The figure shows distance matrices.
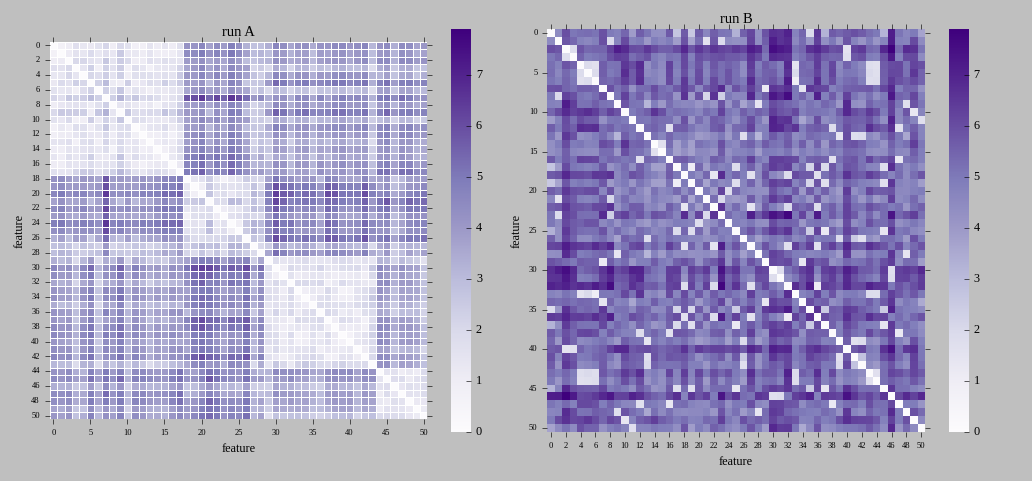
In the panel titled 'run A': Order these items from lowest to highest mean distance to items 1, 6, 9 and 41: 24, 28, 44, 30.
28, 30, 44, 24
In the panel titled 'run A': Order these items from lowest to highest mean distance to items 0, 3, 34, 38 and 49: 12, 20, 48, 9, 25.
12, 48, 9, 25, 20
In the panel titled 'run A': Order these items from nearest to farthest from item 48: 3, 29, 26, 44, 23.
44, 29, 3, 23, 26
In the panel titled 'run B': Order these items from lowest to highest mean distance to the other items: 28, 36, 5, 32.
28, 5, 36, 32
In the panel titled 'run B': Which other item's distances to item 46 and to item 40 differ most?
2
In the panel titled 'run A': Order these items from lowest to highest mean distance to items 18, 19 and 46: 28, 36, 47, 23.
23, 28, 47, 36
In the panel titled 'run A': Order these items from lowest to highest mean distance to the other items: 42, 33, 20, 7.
33, 42, 7, 20
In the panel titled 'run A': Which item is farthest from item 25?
7
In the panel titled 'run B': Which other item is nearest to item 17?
19
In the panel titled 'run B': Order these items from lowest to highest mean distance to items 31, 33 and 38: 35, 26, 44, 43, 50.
44, 43, 26, 50, 35
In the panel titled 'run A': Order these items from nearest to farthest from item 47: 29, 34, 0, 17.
29, 34, 0, 17
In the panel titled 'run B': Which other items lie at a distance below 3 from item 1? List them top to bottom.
8, 21, 23
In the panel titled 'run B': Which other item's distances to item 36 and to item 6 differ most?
32
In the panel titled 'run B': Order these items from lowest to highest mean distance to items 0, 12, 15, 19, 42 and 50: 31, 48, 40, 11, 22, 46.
11, 48, 22, 40, 31, 46
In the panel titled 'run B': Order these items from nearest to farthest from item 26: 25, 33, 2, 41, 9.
41, 9, 33, 25, 2
